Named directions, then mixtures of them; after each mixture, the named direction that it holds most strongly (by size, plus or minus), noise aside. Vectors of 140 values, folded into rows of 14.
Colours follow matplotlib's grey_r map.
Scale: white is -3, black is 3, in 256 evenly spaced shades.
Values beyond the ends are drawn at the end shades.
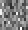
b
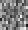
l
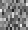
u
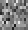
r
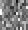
b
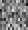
u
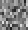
u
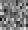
l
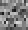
r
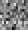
r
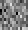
b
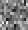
r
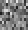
r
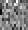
r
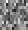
r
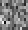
r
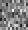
u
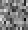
r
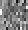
b
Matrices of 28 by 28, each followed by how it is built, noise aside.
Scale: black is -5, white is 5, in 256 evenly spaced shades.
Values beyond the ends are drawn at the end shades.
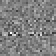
uneven rows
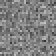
blocks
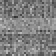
blocks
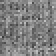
blocks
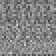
repeating columns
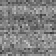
blocks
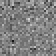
low rank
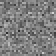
repeating columns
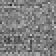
blocks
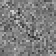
banded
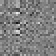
low rank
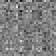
low rank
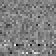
uneven rows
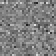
uneven rows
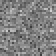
blocks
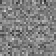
blocks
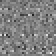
uneven rows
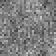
smooth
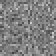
blocks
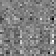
low rank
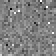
sparse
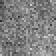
smooth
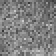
smooth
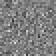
low rank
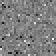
sparse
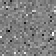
sparse
